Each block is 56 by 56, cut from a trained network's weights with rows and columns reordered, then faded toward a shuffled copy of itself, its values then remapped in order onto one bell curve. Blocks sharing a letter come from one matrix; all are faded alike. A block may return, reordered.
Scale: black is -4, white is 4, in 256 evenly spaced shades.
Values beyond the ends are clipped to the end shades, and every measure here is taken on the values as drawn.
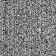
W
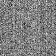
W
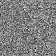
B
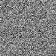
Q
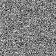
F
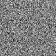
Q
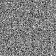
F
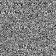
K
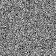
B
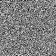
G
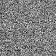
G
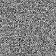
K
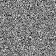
K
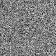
B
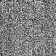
W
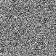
B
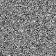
G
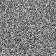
G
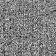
W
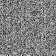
W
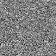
K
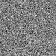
Q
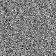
B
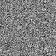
Q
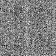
W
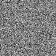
F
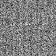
W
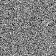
G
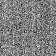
W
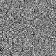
Q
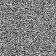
F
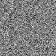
Q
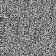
Q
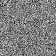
F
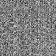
W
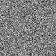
Q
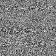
K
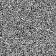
B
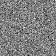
F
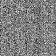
W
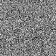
K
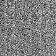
W
